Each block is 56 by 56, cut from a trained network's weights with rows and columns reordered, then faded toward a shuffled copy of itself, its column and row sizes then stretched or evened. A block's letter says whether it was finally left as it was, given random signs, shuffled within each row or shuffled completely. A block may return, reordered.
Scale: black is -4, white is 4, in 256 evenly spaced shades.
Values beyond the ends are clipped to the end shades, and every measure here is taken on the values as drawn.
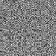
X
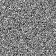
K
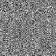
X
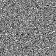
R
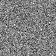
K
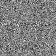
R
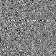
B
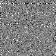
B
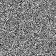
K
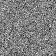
K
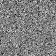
R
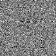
B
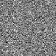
X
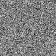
R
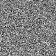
R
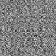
X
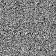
R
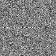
B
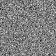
R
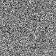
B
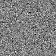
K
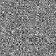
X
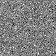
K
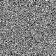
R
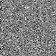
B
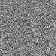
X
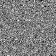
R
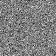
K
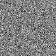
B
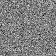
K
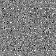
B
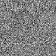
X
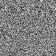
R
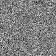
K
